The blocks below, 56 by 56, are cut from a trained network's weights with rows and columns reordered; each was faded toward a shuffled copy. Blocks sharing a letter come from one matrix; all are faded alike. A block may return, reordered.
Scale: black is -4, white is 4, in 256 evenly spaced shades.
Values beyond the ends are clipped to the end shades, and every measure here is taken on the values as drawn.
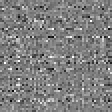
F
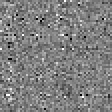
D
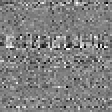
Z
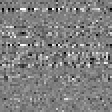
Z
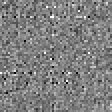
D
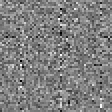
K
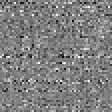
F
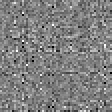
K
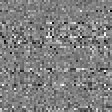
F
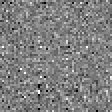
D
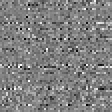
F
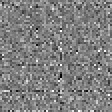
K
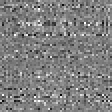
F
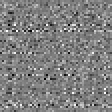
F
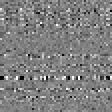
Z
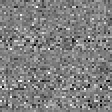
F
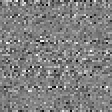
F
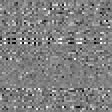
Z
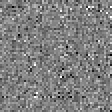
D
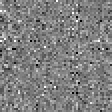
D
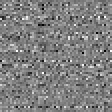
F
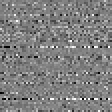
Z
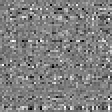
F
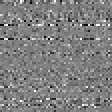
Z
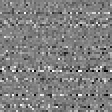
Z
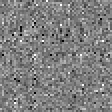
D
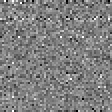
D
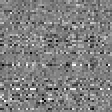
Z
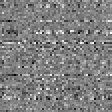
F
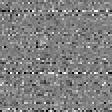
Z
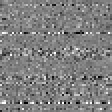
Z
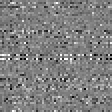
Z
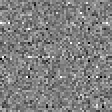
D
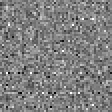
D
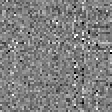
K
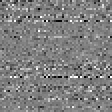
Z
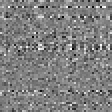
F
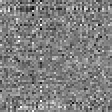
K
